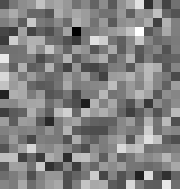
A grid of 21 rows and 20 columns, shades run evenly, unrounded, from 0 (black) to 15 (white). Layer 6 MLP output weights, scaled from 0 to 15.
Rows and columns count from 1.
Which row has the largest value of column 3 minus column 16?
20
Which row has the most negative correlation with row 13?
8
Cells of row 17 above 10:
4
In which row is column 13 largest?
10
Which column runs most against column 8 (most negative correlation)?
6
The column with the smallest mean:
9
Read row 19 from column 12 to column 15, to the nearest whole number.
9 8 9 7
